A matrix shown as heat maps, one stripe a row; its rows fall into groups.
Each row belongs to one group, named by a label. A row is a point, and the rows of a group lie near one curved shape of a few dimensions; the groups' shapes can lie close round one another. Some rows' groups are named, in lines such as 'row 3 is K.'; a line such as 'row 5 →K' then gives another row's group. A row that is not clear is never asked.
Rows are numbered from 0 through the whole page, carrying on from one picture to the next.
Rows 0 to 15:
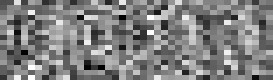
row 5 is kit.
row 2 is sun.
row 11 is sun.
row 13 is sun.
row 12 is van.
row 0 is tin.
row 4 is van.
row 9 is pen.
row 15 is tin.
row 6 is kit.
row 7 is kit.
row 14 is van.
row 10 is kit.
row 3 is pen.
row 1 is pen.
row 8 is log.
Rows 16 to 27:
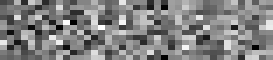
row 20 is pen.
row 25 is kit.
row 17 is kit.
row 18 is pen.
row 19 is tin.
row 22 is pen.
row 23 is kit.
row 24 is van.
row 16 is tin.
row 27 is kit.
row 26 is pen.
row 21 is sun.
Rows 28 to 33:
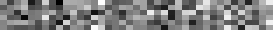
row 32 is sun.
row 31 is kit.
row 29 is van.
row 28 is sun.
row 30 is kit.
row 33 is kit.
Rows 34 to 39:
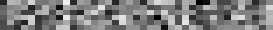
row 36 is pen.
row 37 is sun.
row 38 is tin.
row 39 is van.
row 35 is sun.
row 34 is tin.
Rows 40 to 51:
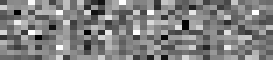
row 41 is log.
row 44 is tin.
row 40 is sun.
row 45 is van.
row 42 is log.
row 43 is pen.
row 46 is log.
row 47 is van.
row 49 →van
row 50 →log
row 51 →kit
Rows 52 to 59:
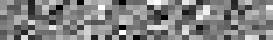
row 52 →pen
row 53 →sun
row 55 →van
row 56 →sun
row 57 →pen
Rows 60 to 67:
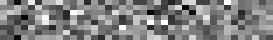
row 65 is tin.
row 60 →van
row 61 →van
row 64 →kit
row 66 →pen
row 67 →log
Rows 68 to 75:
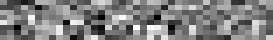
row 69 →van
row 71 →sun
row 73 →log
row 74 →log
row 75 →pen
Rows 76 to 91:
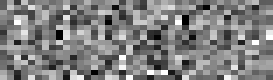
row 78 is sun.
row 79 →tin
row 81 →van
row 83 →sun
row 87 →tin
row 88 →van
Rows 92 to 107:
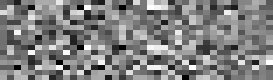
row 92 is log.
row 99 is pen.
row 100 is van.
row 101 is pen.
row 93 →pen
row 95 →sun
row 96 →van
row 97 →sun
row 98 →tin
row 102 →tin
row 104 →sun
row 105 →log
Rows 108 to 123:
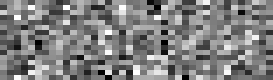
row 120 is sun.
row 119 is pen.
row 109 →sun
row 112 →van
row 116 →van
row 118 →pen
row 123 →tin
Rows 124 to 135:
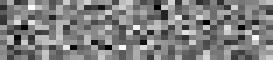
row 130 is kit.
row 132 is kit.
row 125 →sun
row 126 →pen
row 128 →tin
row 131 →kit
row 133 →pen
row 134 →sun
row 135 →sun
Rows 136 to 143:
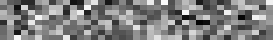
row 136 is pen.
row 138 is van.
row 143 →tin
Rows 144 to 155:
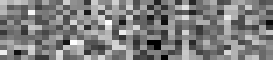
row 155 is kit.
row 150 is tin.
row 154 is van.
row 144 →log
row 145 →kit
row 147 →kit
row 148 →pen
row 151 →pen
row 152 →van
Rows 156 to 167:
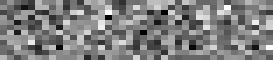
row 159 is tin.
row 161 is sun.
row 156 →pen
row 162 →kit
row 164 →sun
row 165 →sun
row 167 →log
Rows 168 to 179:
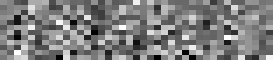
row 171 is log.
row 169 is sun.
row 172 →van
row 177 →kit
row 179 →sun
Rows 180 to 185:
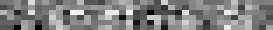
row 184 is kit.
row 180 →sun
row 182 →van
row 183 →pen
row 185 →van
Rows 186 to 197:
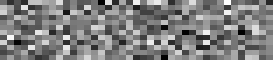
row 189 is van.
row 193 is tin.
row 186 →log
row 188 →van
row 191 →kit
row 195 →tin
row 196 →van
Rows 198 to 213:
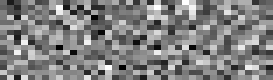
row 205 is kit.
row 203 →van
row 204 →log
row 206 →log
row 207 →sun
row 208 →tin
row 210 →van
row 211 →pen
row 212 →log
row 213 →kit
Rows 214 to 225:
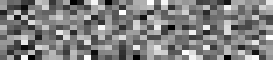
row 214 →pen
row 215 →kit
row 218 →log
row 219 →sun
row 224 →kit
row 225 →log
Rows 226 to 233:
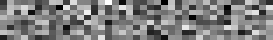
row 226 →pen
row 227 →sun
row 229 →log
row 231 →kit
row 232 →van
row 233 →van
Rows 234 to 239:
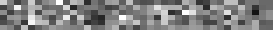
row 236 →kit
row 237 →sun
